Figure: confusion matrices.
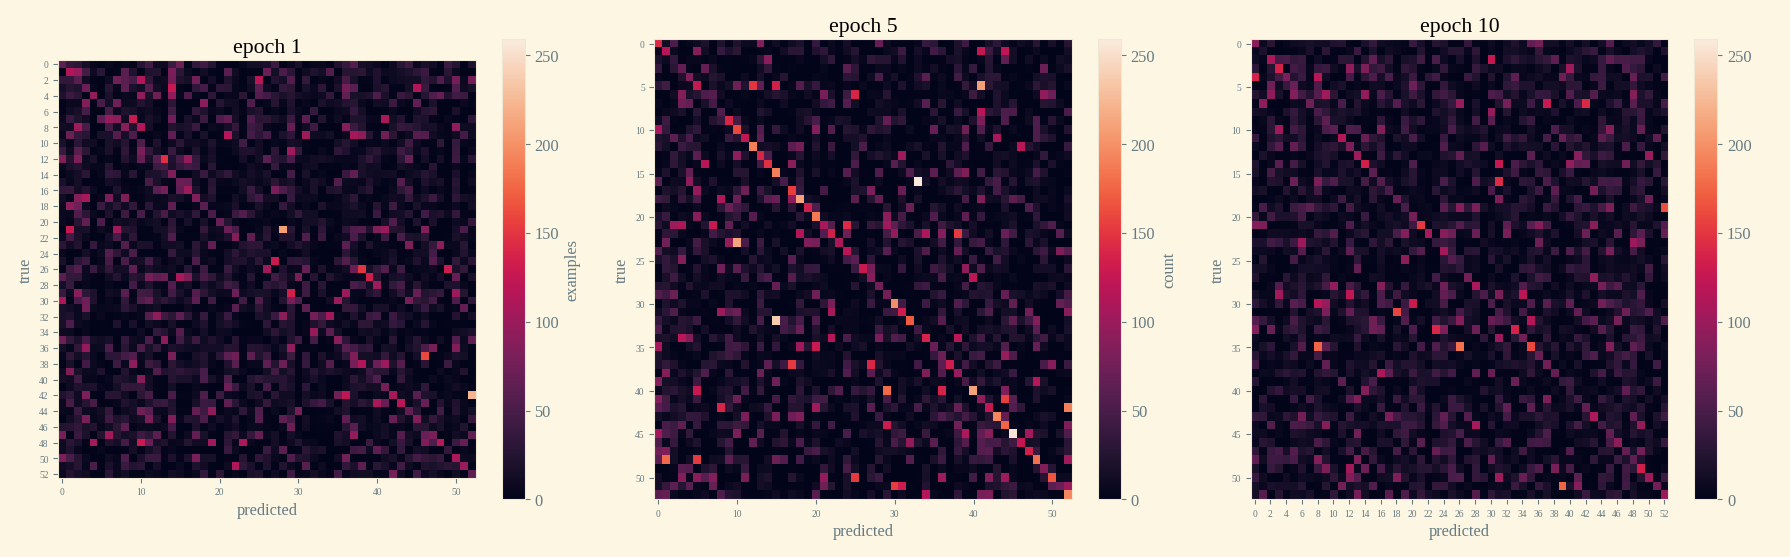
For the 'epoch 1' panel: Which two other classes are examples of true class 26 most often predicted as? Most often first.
38, 49
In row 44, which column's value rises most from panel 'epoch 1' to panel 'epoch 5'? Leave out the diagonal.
29
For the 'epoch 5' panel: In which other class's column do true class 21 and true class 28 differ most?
24
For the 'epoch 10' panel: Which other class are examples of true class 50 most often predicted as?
31
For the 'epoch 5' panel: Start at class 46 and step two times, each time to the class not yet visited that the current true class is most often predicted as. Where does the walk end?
15
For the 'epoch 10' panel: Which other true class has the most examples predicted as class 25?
22
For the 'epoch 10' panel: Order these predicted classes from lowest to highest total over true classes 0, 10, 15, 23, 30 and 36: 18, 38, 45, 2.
18, 38, 2, 45
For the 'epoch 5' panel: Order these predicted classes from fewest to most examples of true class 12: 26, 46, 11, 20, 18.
11, 20, 26, 18, 46
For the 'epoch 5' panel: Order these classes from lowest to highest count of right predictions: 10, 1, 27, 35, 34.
35, 27, 1, 34, 10
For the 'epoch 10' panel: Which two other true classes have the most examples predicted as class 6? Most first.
23, 43
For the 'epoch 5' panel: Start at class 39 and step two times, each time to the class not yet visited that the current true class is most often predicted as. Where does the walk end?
1
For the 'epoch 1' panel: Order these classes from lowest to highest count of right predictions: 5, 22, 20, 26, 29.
5, 20, 22, 26, 29
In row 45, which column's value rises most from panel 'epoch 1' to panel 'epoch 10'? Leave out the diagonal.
13
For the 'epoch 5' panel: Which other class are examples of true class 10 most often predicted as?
0
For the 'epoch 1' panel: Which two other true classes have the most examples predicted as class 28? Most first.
21, 32
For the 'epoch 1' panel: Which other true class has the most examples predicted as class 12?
32
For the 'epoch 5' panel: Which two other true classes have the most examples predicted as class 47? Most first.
45, 31
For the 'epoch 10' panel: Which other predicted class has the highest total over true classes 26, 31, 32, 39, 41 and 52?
13
